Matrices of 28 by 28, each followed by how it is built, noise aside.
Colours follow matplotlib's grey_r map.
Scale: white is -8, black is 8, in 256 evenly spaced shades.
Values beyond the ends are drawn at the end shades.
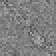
banded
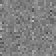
uneven columns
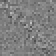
banded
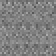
repeating columns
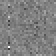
uneven columns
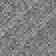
Hankel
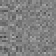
low rank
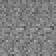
repeating columns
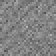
Hankel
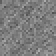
Hankel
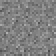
repeating columns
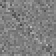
banded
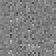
uneven columns
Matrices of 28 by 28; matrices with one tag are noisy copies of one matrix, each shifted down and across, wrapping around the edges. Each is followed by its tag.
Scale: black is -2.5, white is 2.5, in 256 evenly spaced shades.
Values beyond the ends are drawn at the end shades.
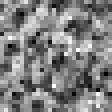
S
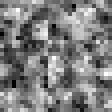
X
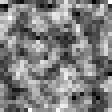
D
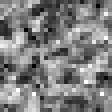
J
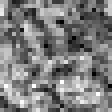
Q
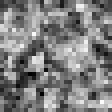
X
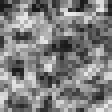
J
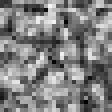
D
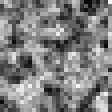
X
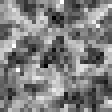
J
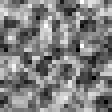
S
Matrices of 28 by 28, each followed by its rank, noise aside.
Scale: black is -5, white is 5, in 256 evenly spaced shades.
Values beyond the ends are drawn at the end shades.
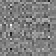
three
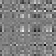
two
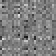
three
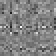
four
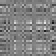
two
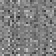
four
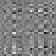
two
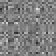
three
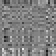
three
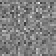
six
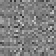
six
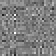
three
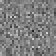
six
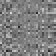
two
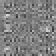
three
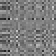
two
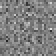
six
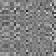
three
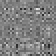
three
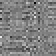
four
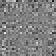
four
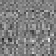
four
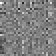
four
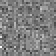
four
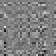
three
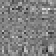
three
